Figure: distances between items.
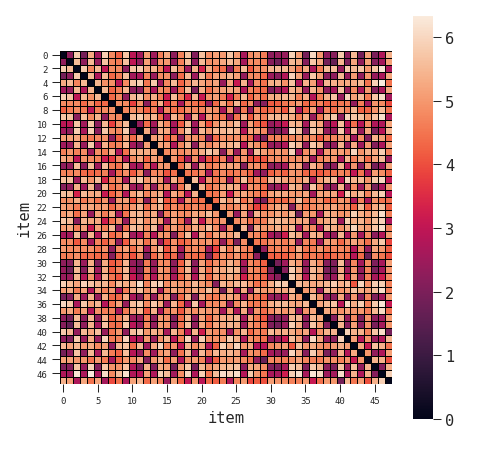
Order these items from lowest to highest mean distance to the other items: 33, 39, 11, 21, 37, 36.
39, 11, 21, 37, 36, 33
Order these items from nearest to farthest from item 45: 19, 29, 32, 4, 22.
19, 32, 29, 22, 4
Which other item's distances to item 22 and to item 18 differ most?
33
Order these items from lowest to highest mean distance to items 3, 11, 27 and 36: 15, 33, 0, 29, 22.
0, 15, 29, 22, 33
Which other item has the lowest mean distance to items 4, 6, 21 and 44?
29
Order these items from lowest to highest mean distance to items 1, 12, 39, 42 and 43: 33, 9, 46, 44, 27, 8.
46, 44, 8, 27, 33, 9
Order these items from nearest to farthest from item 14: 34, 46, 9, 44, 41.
34, 9, 41, 44, 46
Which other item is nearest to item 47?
40
